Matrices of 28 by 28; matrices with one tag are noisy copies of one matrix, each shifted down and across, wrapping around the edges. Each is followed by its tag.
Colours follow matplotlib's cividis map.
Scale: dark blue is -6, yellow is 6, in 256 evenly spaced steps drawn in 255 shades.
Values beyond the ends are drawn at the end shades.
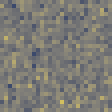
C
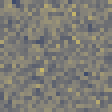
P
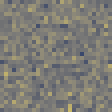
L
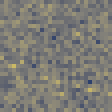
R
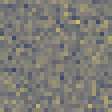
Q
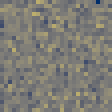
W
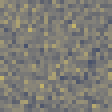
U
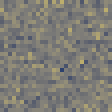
P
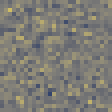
R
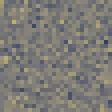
Q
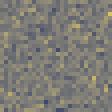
U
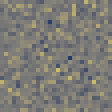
L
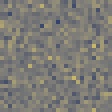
Q
